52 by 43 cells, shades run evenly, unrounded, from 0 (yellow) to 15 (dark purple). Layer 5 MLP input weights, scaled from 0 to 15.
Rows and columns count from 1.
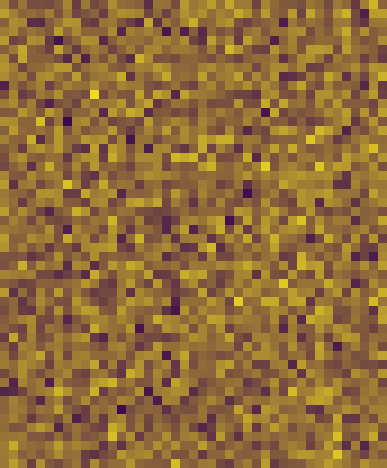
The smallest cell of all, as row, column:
11, 11
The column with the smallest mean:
36
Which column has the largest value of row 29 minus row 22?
42
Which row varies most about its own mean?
44
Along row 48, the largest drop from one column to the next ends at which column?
13
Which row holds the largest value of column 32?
3
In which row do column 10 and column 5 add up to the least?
14
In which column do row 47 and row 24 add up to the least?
28
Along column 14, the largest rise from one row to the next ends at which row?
46
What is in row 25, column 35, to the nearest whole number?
9
